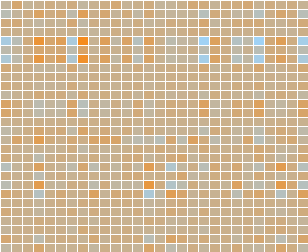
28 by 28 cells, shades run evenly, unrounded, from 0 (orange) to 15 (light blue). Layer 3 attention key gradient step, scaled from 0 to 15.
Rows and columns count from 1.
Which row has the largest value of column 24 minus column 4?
5
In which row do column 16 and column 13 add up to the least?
22
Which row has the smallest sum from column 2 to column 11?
16
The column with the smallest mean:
8
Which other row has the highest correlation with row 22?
27
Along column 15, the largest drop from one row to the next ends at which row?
17
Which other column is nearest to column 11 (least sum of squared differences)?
23
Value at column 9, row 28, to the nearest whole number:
9
